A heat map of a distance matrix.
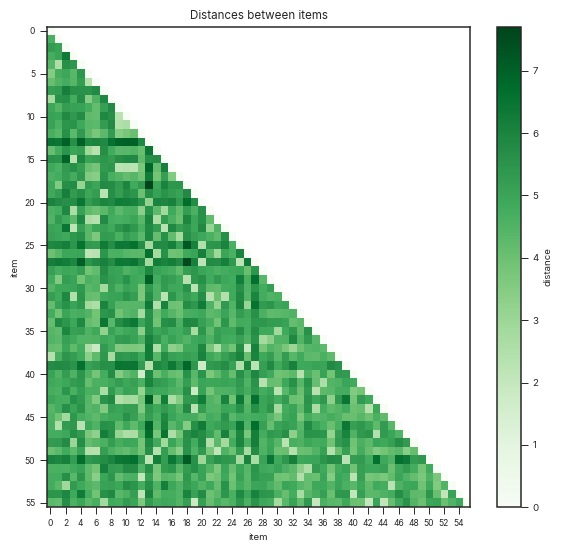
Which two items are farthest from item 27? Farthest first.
18, 4
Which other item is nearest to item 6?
37
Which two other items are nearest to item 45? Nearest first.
53, 2
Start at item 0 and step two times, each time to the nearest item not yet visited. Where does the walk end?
8
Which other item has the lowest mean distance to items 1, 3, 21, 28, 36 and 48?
31
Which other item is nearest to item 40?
12
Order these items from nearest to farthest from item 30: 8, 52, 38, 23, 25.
52, 38, 23, 8, 25
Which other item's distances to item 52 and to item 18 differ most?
54
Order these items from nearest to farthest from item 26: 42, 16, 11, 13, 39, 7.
16, 11, 42, 7, 39, 13
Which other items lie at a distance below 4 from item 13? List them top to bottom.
20, 25, 27, 39, 50
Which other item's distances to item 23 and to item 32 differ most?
15
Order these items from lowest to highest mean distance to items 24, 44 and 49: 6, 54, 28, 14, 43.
6, 14, 43, 54, 28
